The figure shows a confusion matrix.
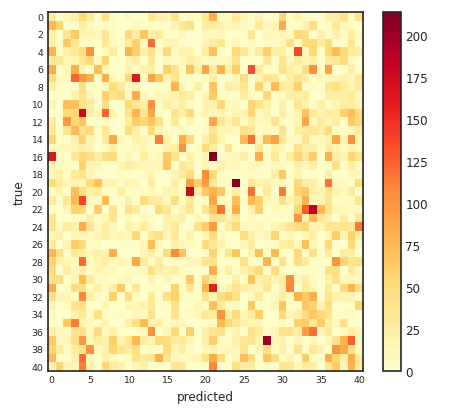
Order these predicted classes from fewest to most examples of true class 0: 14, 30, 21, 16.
14, 16, 30, 21
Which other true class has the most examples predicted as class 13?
3
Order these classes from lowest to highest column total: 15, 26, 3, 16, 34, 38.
15, 38, 16, 26, 34, 3
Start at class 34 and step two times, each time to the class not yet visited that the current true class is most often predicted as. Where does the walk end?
33
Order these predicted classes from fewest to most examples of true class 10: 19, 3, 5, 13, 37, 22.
19, 37, 5, 22, 3, 13
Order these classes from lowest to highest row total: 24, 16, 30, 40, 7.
30, 40, 24, 7, 16
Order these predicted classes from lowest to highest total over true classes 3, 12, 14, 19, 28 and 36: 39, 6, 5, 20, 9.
9, 5, 6, 20, 39
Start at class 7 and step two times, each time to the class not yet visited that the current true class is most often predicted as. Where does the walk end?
4
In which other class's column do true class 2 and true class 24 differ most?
40
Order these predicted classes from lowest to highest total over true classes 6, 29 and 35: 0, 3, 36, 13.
13, 0, 36, 3
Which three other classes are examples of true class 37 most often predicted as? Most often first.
28, 39, 4
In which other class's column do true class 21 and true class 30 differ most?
31
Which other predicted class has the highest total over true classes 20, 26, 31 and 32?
21
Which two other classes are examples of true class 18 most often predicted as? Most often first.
20, 30
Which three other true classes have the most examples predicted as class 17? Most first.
15, 14, 27
